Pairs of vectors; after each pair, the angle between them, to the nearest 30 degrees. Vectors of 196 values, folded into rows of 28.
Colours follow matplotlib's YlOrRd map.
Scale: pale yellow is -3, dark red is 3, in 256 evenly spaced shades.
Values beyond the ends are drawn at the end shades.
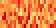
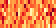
90 degrees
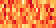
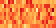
30 degrees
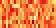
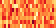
30 degrees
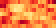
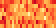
60 degrees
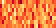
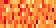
90 degrees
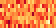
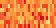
30 degrees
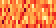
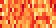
90 degrees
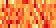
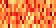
60 degrees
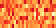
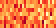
60 degrees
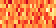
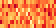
120 degrees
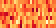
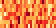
120 degrees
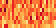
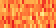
120 degrees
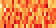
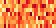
60 degrees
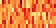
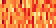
30 degrees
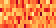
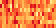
120 degrees
